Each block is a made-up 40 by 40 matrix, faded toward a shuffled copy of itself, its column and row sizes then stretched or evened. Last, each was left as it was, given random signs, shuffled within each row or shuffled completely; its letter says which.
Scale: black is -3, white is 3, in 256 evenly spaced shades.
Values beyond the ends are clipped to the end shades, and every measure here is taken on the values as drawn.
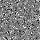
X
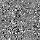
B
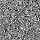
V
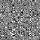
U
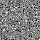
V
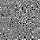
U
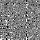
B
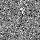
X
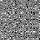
U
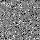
X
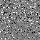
V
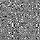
U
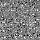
V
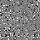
U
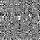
U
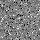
X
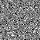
V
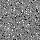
X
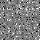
B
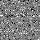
V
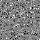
V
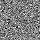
X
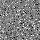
X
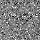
V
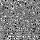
V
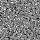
X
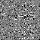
B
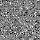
V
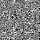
B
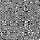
U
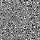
B
